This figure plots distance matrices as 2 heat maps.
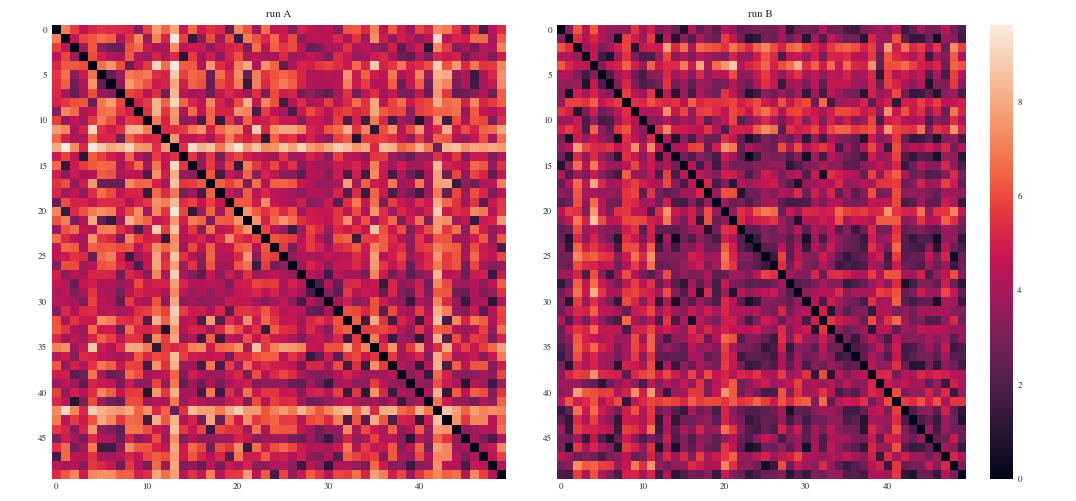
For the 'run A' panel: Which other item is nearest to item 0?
47
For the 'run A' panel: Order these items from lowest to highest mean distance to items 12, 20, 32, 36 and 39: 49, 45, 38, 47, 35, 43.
45, 38, 43, 47, 49, 35
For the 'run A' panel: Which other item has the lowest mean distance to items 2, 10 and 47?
41
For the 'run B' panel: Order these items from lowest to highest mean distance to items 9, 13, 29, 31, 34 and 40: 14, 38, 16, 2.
14, 38, 16, 2
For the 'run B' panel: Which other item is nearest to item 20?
11
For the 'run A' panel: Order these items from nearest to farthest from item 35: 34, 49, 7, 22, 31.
7, 31, 34, 49, 22
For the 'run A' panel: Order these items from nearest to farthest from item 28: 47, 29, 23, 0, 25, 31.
29, 31, 47, 25, 0, 23
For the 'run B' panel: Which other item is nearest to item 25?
48
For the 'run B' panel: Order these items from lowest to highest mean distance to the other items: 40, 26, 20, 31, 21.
26, 31, 40, 21, 20
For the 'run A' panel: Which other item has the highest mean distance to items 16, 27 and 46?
13
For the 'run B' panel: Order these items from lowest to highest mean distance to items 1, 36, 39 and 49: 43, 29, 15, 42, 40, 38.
43, 42, 15, 40, 29, 38
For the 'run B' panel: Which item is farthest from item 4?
21
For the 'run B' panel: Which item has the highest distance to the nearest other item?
4
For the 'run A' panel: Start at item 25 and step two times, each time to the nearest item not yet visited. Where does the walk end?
4
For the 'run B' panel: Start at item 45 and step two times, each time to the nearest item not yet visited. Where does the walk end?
3
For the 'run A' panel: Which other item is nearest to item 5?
46
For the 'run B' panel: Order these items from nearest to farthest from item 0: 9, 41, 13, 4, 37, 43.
43, 37, 13, 41, 9, 4
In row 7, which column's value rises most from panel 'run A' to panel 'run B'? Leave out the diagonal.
41
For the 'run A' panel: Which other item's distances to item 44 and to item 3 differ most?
14
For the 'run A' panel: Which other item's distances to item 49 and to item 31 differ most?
36
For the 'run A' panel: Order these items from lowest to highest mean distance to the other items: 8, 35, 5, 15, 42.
15, 5, 8, 35, 42
